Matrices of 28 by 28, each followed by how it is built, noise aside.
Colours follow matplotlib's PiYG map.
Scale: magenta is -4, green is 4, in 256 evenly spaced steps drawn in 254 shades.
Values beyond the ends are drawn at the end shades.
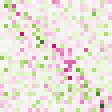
banded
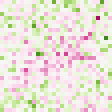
smooth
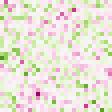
smooth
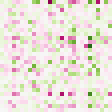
low rank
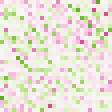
Toeplitz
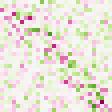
banded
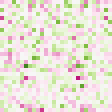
repeating columns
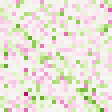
Toeplitz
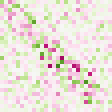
banded
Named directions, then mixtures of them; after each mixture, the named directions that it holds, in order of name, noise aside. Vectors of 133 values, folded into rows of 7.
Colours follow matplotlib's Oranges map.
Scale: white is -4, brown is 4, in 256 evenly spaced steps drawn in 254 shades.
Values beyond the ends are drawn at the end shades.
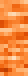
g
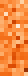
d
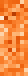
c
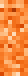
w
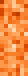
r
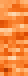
g.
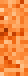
c, w.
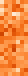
c, r.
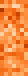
r, w.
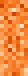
c, w.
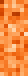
r.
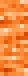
c, g.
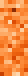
d, w.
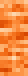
g.
